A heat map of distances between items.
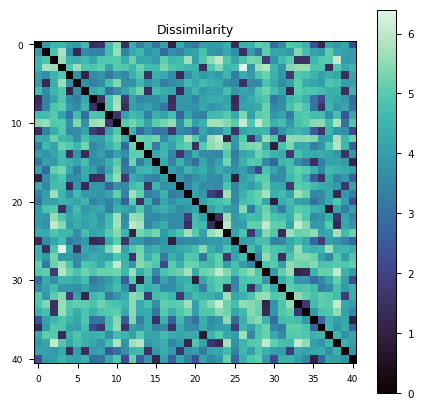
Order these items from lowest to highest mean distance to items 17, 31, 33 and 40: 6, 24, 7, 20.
7, 20, 24, 6
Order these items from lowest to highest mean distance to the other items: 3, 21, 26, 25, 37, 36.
25, 36, 21, 37, 26, 3
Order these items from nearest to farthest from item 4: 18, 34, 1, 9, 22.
18, 9, 1, 22, 34
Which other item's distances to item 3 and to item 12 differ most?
24
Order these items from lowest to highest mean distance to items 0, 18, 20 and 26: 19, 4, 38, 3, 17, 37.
17, 4, 19, 38, 37, 3
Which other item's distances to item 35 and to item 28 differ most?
40
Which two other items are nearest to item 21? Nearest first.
37, 3
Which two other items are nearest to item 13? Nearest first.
30, 20
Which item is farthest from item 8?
10
